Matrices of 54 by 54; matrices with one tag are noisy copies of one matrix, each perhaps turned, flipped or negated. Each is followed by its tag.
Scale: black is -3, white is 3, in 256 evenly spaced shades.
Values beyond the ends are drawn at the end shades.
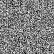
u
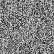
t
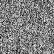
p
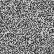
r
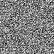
u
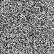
r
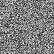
u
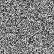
r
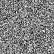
u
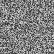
u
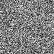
r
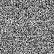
r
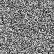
t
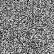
r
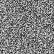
r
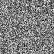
t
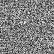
u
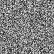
u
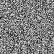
u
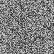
r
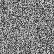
t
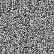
u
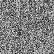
p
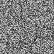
r
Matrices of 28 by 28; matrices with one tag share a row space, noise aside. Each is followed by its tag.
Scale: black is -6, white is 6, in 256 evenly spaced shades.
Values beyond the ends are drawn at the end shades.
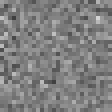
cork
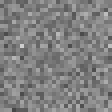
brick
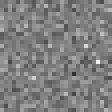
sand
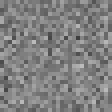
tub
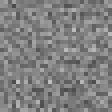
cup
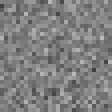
sand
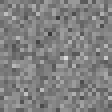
brick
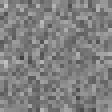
cork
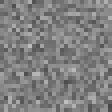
cup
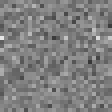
cork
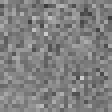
sand
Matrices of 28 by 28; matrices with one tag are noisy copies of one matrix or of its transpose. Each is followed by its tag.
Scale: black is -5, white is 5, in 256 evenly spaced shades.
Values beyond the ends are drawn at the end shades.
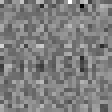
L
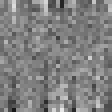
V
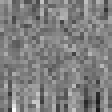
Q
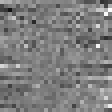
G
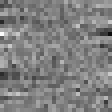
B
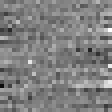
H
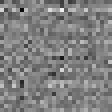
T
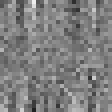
B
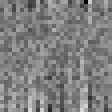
H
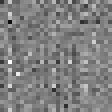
T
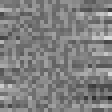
Q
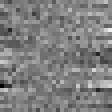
H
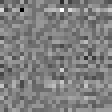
T
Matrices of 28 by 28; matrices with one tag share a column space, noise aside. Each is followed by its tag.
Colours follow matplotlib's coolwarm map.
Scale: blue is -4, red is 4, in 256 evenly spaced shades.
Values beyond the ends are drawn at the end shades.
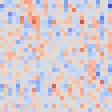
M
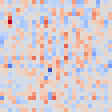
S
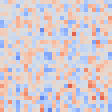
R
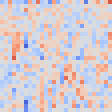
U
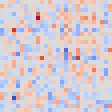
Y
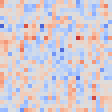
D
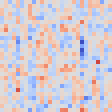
D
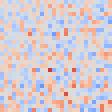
R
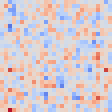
R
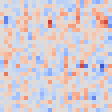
S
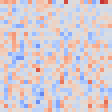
U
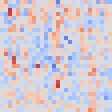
S
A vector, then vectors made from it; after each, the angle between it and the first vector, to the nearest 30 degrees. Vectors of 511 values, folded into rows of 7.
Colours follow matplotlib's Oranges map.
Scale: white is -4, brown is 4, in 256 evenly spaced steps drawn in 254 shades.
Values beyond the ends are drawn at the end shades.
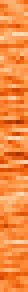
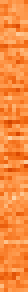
30 degrees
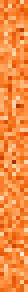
90 degrees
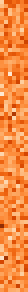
90 degrees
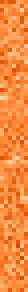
90 degrees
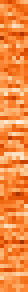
150 degrees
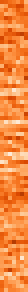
150 degrees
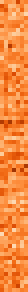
60 degrees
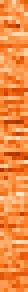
30 degrees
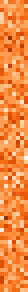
90 degrees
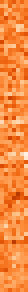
120 degrees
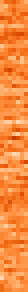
150 degrees
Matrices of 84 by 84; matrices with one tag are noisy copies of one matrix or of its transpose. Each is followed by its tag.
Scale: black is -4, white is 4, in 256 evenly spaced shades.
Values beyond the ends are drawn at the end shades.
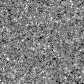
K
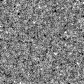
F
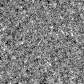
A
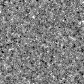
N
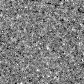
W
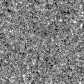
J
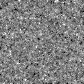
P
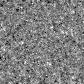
A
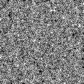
P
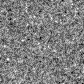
K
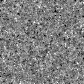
F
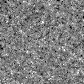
A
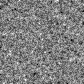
P
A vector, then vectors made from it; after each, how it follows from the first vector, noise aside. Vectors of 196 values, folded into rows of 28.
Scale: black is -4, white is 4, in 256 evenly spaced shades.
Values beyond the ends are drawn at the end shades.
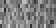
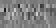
partly zeroed.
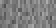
reversed, shrunk.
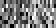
wrapped around, scaled up.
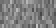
wrapped around, negated, shrunk.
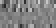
reversed, partly zeroed.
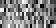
scaled up.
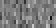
reversed, partly zeroed.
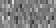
wrapped around, negated, partly zeroed.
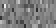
wrapped around, negated, partly zeroed.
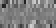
reversed, partly zeroed.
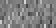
partly zeroed.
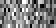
scaled up.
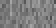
reversed, shrunk.
